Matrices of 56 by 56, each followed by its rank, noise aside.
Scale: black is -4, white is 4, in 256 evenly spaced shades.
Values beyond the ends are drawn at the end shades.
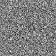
twelve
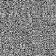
twelve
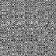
six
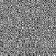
eight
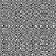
four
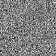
twelve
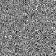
twelve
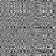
four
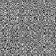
eight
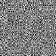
six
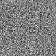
twelve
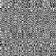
six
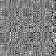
four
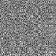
eight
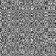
four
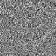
twelve
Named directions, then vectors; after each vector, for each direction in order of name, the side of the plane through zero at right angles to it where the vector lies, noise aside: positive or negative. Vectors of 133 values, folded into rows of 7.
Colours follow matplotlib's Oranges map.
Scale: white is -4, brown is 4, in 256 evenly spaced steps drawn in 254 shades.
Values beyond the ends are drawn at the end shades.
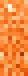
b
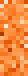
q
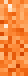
positive, positive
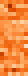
negative, positive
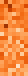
negative, negative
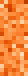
negative, positive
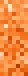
positive, positive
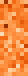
negative, negative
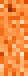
negative, positive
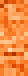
positive, negative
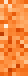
positive, positive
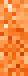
positive, positive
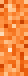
positive, negative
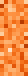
positive, negative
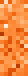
positive, positive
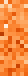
positive, positive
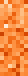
positive, positive
